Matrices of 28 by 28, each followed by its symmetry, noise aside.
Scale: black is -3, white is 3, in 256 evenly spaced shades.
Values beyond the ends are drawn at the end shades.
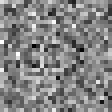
mirrored top to bottom.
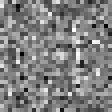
mirrored top to bottom.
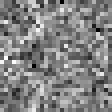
mirrored top to bottom.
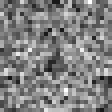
mirrored left to right.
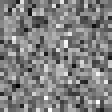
same after a half turn.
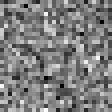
antisymmetric.
